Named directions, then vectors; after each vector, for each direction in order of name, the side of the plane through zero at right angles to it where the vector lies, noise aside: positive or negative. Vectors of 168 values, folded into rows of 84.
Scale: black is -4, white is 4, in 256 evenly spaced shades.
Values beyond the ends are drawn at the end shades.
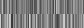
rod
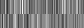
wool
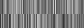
negative, positive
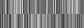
negative, positive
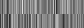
negative, positive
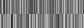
positive, positive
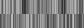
negative, negative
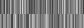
positive, positive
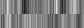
positive, negative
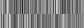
positive, negative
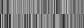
negative, positive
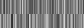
positive, positive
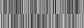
positive, negative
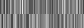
positive, positive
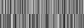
negative, negative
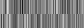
positive, negative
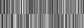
positive, positive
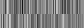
positive, negative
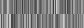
positive, negative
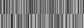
positive, positive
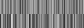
negative, negative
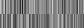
negative, negative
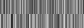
positive, positive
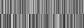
negative, negative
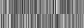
positive, negative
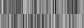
positive, negative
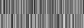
positive, positive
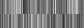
negative, positive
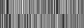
negative, positive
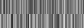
positive, positive
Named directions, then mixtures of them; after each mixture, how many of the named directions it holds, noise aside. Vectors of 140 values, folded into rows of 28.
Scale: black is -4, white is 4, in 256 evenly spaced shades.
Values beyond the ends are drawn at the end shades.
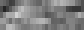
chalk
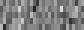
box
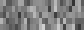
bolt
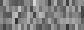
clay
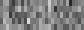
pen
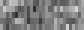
four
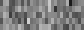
one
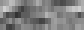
one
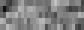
two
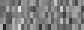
two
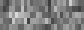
two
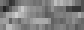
one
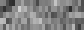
three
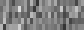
two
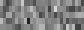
four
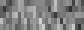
two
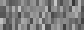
three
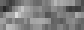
one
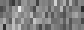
three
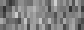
three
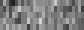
four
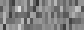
two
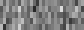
one
